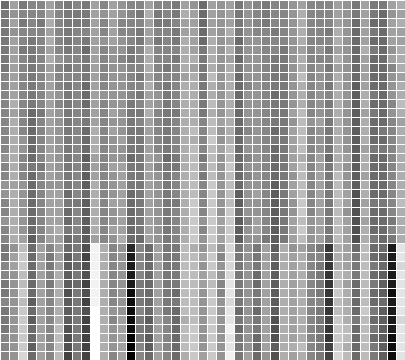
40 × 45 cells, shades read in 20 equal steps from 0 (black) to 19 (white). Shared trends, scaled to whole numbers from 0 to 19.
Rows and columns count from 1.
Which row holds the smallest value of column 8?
40
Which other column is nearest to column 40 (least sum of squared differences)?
27
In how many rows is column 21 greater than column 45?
3
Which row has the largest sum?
26
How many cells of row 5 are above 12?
5
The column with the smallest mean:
15
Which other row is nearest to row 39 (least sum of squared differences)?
38
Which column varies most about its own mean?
44
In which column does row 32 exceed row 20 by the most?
11
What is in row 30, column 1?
10
